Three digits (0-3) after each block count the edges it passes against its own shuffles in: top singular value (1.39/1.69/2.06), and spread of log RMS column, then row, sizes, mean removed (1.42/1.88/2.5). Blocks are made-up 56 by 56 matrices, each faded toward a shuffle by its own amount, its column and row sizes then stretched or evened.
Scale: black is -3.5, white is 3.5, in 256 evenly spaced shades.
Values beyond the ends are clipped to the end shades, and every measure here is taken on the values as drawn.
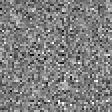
1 1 1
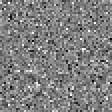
1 0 0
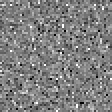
0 0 0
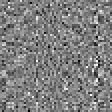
3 2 0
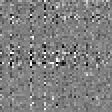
2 3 3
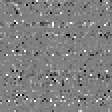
0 1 3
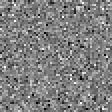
0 0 0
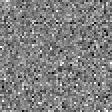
1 0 0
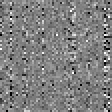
1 3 0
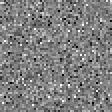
0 0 0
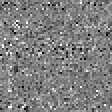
0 0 2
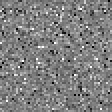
0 0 1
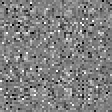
2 0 1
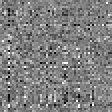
3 2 2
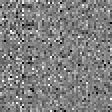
2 2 0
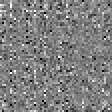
0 3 1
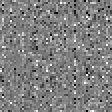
1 2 0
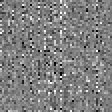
2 3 1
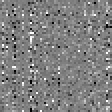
1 3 1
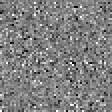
1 1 2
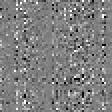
2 3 2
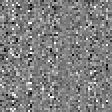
1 3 0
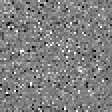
0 0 0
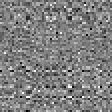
3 1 2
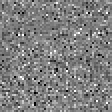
1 1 1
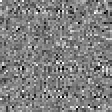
2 1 2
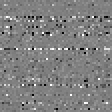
2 0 3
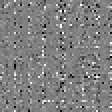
0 3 2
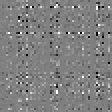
1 3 3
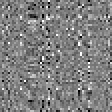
3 3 1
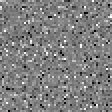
1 1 1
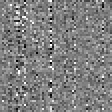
2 3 0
